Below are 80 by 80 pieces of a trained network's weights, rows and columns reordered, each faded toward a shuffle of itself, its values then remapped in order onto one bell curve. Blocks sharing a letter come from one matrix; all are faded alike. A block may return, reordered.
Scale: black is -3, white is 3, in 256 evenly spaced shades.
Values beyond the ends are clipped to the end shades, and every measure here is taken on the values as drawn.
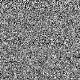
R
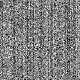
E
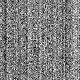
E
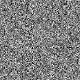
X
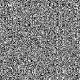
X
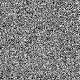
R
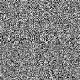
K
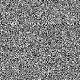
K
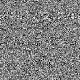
K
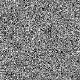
X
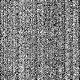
E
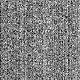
E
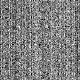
E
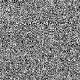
K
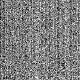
E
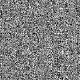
X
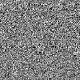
K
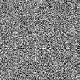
X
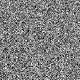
R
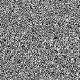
K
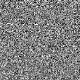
R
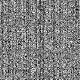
E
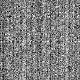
E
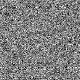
K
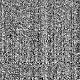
E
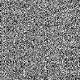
X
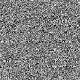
R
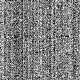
E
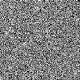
K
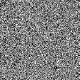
X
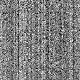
E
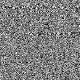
R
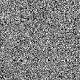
R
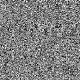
R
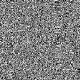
R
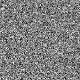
R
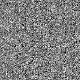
X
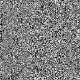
X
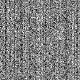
E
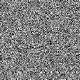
K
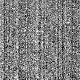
E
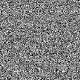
K
